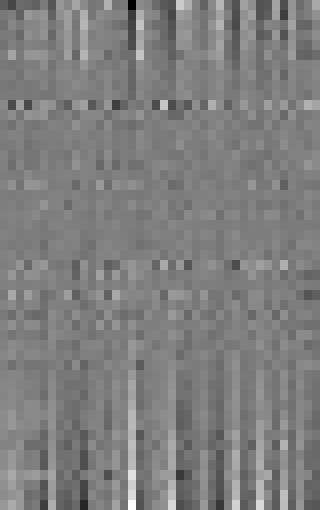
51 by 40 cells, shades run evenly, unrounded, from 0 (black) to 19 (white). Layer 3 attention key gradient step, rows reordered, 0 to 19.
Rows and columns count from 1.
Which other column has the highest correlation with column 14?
10
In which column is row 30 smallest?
39
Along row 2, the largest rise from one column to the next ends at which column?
18
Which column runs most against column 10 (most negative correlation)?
2
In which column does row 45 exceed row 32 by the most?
17
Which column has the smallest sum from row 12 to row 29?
22
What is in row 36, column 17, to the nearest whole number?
11
